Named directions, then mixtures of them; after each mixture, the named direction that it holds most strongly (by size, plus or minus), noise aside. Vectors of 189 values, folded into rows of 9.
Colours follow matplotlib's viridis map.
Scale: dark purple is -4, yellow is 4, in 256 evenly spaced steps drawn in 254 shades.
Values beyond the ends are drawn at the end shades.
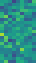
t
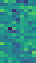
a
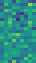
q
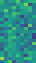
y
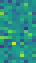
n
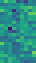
a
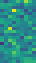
a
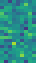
n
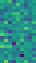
n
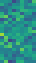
t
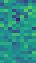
a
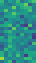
y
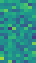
y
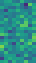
y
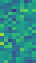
t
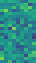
y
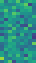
y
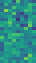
q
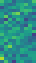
t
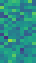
t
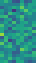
t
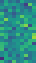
y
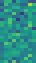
q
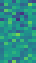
q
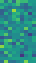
n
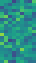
t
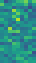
a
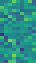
t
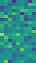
t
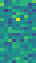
q
